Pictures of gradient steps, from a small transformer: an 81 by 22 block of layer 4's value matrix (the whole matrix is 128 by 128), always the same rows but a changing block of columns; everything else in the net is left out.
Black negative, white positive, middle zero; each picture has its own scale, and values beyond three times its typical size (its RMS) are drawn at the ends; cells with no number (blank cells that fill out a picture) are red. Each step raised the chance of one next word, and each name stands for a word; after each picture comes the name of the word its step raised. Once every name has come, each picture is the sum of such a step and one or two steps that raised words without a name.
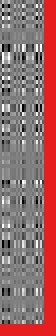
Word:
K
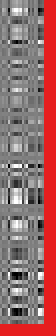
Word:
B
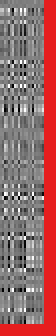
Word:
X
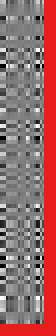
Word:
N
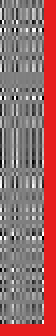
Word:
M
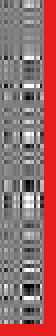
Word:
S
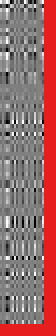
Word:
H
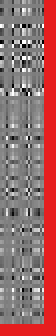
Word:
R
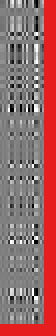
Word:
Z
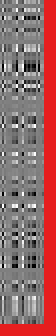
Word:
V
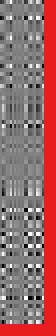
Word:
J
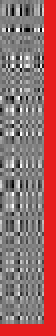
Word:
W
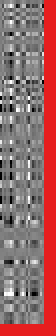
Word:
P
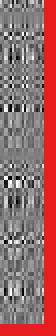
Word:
Z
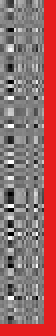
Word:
V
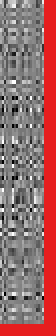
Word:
P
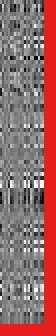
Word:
R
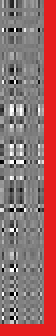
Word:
M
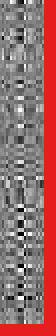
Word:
J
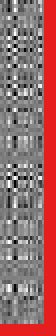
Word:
N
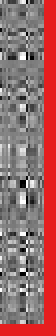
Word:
M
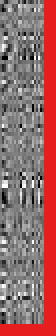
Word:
P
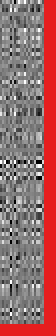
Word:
N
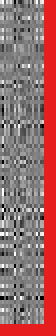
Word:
J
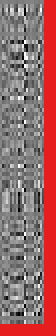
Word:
B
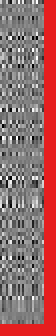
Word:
N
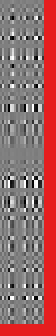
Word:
J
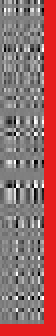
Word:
H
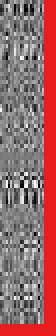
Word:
W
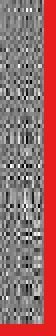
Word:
N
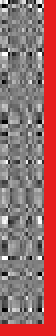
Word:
H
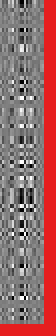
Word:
V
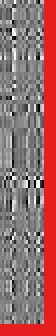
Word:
M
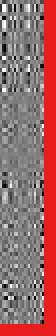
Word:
J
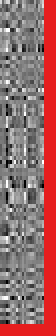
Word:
M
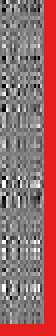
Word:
X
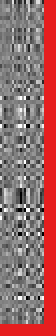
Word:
J
